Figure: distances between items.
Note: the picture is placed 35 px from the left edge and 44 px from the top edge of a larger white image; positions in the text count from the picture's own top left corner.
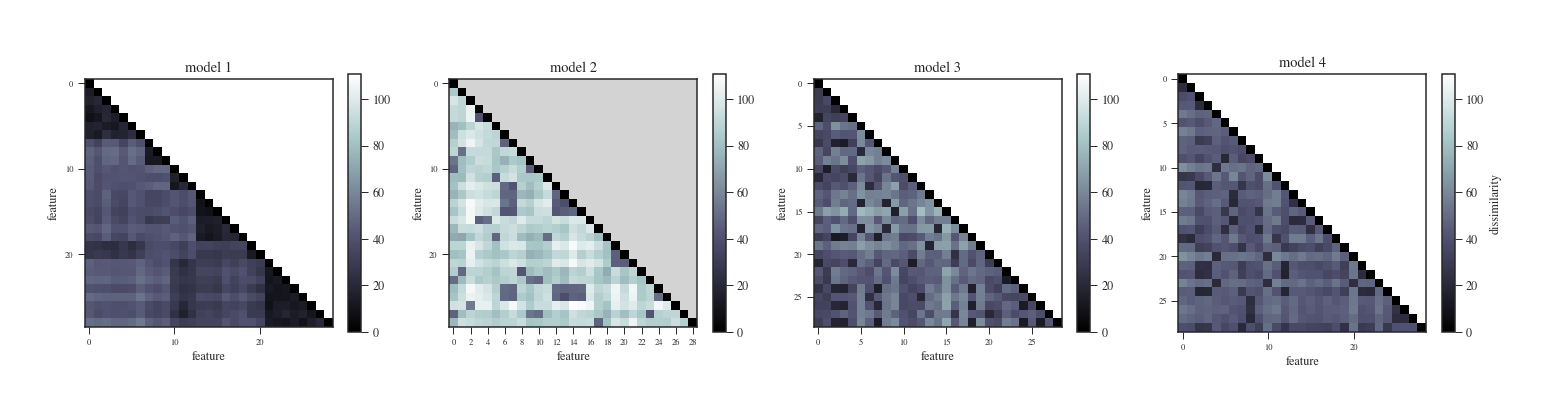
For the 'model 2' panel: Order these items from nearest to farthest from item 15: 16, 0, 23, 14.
14, 0, 23, 16
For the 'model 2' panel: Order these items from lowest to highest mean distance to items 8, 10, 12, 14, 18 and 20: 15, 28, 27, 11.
15, 27, 11, 28
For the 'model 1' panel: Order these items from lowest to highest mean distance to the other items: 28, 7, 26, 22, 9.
26, 22, 28, 7, 9
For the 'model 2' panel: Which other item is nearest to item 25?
13
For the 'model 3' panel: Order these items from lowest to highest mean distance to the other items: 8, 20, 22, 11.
11, 20, 22, 8
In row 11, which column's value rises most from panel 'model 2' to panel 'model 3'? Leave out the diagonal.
5
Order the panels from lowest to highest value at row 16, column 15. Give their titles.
model 1, model 4, model 3, model 2
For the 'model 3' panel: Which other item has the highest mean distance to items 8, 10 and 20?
15
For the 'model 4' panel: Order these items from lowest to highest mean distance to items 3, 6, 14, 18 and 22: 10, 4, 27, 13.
13, 27, 4, 10
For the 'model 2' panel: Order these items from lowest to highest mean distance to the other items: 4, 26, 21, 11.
11, 4, 21, 26
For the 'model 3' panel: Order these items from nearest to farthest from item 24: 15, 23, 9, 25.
25, 23, 9, 15
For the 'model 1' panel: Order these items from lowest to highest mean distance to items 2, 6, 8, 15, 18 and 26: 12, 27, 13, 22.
13, 27, 22, 12
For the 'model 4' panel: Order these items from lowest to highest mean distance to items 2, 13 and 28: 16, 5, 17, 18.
16, 17, 5, 18
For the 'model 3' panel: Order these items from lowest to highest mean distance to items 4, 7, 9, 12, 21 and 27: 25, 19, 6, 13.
25, 6, 13, 19
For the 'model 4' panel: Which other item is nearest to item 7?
28
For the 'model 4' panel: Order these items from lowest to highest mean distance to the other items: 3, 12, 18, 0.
12, 3, 18, 0
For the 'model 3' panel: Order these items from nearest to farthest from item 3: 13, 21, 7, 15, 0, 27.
7, 0, 21, 27, 13, 15
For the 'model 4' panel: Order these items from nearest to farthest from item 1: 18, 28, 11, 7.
18, 11, 28, 7
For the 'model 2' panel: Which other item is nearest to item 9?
10
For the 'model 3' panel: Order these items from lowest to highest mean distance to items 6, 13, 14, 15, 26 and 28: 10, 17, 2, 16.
2, 10, 16, 17
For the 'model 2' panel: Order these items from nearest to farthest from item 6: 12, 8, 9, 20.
12, 9, 20, 8
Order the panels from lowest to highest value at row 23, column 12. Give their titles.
model 1, model 3, model 4, model 2
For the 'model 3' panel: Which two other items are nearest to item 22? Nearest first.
23, 1
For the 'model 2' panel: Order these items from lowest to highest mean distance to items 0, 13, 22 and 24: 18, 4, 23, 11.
23, 18, 11, 4
